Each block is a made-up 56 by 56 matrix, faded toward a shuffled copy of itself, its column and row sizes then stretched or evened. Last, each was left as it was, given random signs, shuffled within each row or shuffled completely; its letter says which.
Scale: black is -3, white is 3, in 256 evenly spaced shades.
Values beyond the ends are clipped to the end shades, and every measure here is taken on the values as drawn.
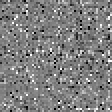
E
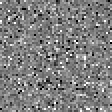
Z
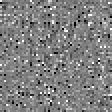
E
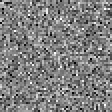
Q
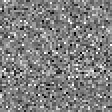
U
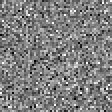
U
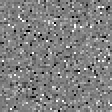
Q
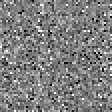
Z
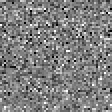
Z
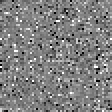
Z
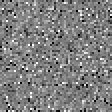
U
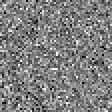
Q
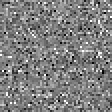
U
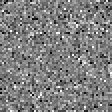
U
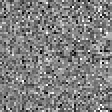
E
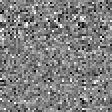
E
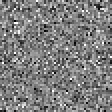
Z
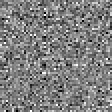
E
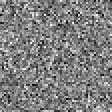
U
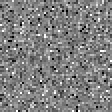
Q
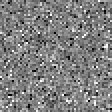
Q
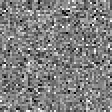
E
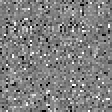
E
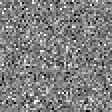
U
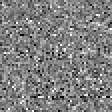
U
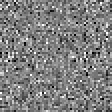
E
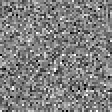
U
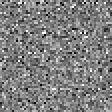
U
